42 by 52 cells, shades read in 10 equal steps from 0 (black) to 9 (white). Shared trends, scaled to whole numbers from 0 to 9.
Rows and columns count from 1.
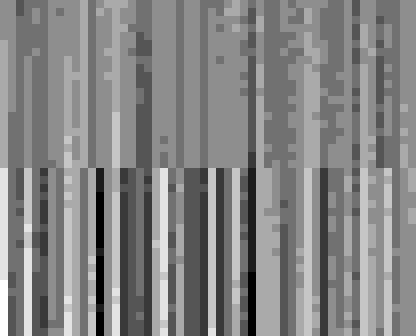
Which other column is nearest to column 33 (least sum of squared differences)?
10
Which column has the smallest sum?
32
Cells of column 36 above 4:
5
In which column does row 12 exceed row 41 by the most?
13
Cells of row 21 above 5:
10
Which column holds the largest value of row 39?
1
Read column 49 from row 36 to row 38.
7 7 7
